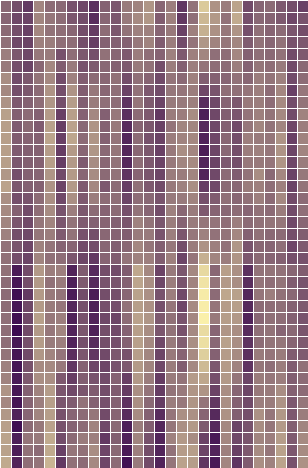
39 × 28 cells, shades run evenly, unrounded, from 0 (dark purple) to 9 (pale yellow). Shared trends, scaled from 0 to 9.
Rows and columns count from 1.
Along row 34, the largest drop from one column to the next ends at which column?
2
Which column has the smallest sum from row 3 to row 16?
12
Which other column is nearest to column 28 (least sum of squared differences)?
17
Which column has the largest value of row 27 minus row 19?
19
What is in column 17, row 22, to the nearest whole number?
2
